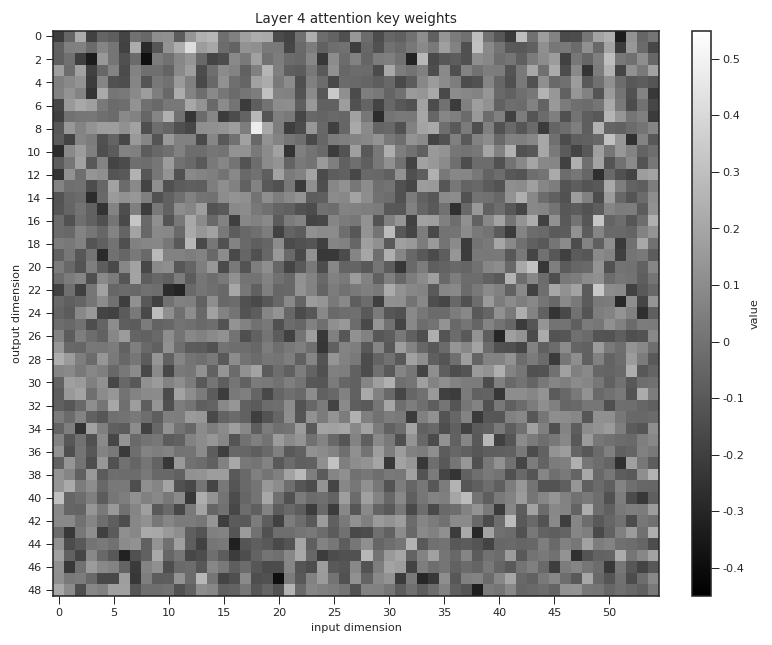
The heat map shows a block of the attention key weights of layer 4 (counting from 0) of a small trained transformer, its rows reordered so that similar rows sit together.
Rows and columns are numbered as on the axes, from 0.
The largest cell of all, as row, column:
8, 18
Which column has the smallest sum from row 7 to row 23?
0
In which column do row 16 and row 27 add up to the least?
24
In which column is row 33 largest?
27
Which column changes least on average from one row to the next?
26
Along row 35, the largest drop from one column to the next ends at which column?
40
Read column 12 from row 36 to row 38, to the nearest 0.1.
0 0 0.1
